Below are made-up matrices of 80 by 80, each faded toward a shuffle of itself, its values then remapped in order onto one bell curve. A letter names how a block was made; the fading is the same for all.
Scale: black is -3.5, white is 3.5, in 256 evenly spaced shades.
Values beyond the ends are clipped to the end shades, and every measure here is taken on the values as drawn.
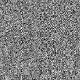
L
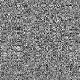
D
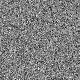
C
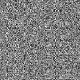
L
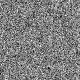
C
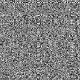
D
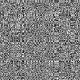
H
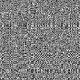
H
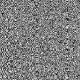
L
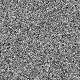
C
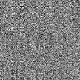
D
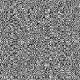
H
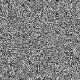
L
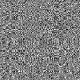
H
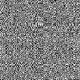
H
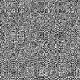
H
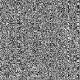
L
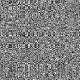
H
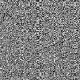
L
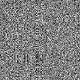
L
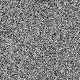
C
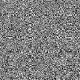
D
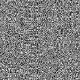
L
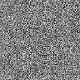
L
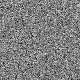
C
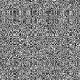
H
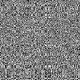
H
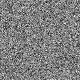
C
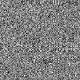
D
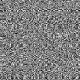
H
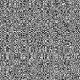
H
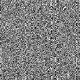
L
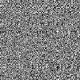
D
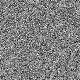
C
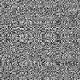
H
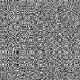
H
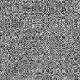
H
